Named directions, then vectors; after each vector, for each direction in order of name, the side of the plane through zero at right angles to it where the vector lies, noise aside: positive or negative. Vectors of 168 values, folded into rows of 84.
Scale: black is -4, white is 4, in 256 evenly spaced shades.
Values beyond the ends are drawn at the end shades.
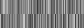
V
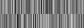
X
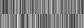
negative, negative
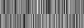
negative, positive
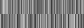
positive, positive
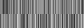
negative, negative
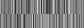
negative, positive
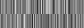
positive, negative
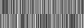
negative, negative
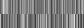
positive, positive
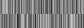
positive, positive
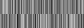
positive, positive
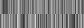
negative, negative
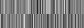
positive, negative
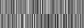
positive, negative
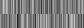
positive, positive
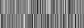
positive, negative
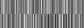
positive, negative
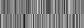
negative, positive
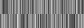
negative, negative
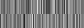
negative, positive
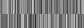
positive, positive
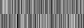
positive, positive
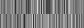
negative, positive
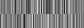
negative, positive
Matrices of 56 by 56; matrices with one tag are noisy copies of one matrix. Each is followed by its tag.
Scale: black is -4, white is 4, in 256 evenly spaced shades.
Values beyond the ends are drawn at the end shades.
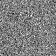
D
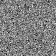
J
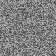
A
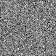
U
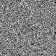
D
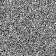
J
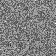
J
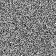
J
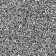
A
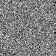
D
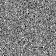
U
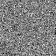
D
